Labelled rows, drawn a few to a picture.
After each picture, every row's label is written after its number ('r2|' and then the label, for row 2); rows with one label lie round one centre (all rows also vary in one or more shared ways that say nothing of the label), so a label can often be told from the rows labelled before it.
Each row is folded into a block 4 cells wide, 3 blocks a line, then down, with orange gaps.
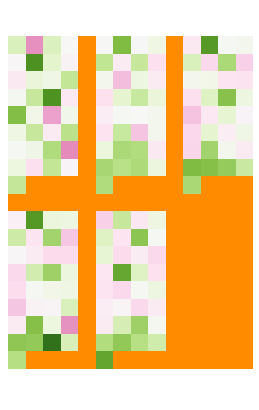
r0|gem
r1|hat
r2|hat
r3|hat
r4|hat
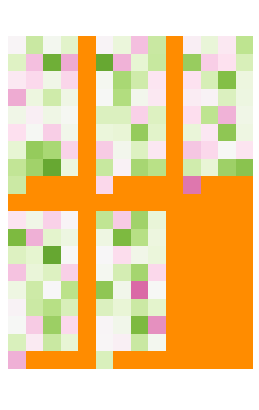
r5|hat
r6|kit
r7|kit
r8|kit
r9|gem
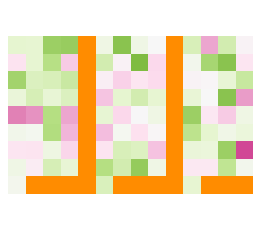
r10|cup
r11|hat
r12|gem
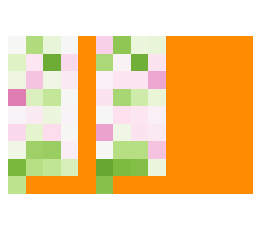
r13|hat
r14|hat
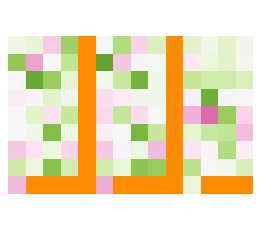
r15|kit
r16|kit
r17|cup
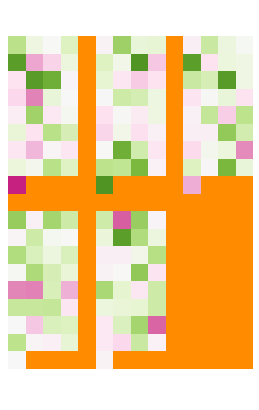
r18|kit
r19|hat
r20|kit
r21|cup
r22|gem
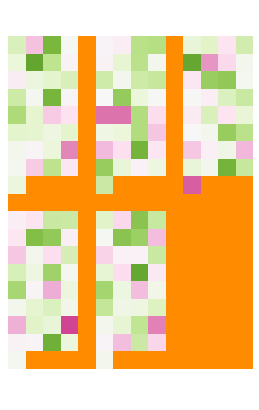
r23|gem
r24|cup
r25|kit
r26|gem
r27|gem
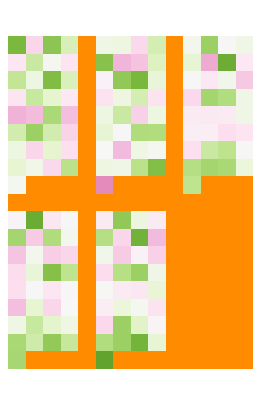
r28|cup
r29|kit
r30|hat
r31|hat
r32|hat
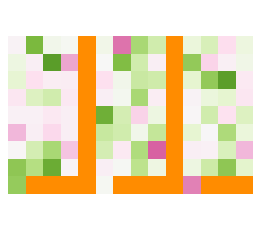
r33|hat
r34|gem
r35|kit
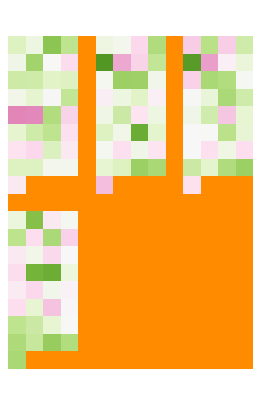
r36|cup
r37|kit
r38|kit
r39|hat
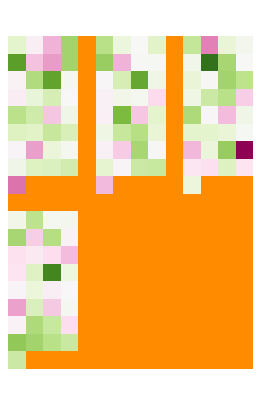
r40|kit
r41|kit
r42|gem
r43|hat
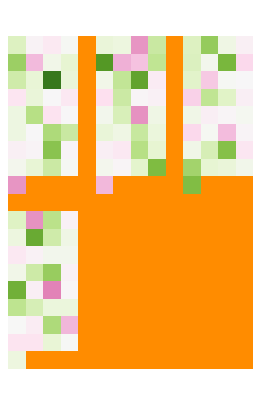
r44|kit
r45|kit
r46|hat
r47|gem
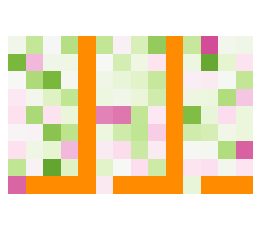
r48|kit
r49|cup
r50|gem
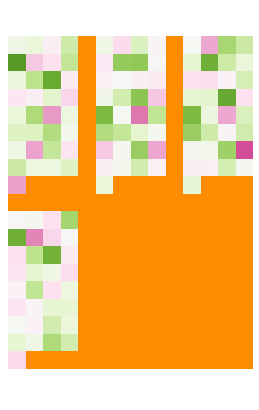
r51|kit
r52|gem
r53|gem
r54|kit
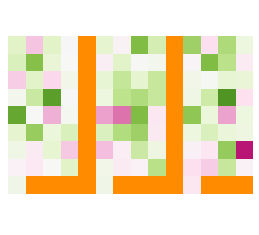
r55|gem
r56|cup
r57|gem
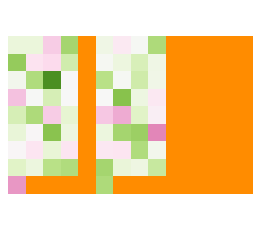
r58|kit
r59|cup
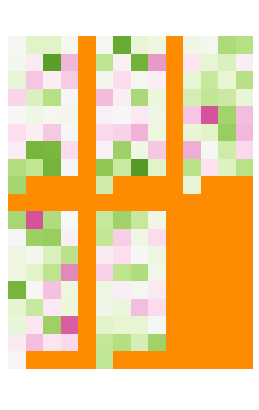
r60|hat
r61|hat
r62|cup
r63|gem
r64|hat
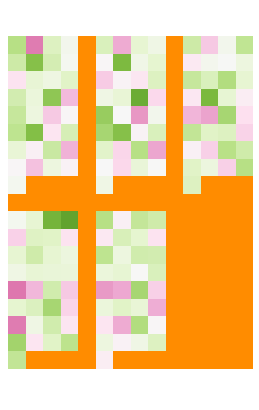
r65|gem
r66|gem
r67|cup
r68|cup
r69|cup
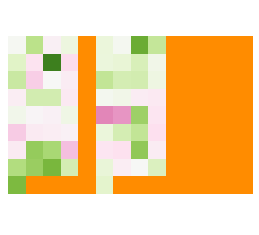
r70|hat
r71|cup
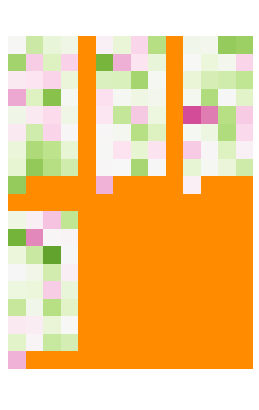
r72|hat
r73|kit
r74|cup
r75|kit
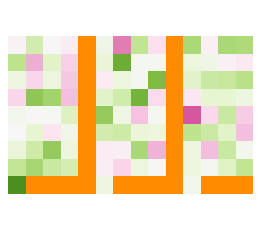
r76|hat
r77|gem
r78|cup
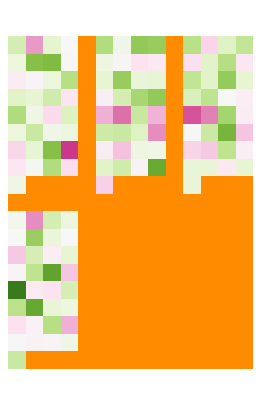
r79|gem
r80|cup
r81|cup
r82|gem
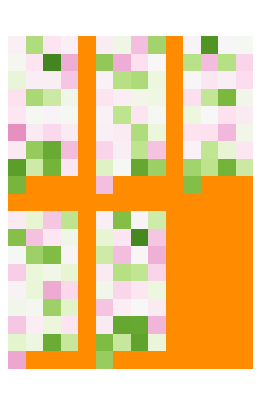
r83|hat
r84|kit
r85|hat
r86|kit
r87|hat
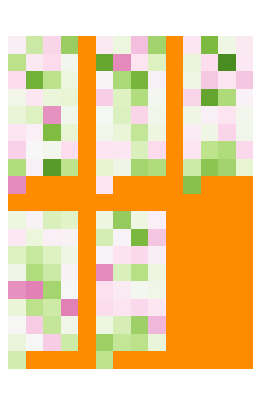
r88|kit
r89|kit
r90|hat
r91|cup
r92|hat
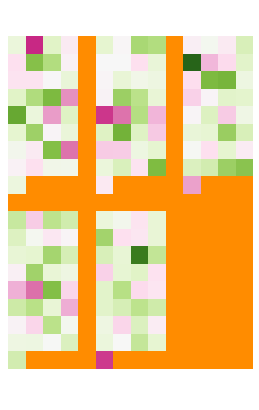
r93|gem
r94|cup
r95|kit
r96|cup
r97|kit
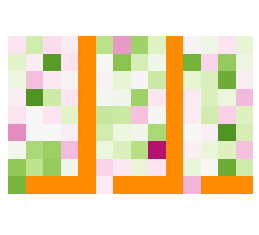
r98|hat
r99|gem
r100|kit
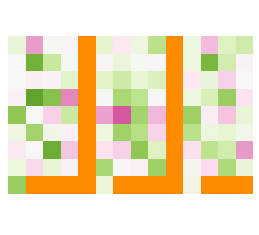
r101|gem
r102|cup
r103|gem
